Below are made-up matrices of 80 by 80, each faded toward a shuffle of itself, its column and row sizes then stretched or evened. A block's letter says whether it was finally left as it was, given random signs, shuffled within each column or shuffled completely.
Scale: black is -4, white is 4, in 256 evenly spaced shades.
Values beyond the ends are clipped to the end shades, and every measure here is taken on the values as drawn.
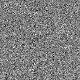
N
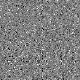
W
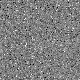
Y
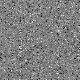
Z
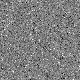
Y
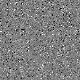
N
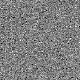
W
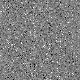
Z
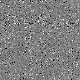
N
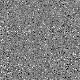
N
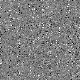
N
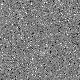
Y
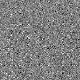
W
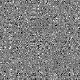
W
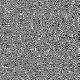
W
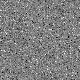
Y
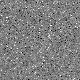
Y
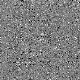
N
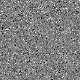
N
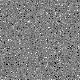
N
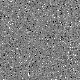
Z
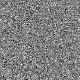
N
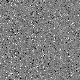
Z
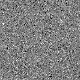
Z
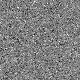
Y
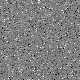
Y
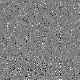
N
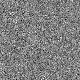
Y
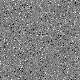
Z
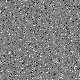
Y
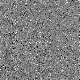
Z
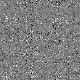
N
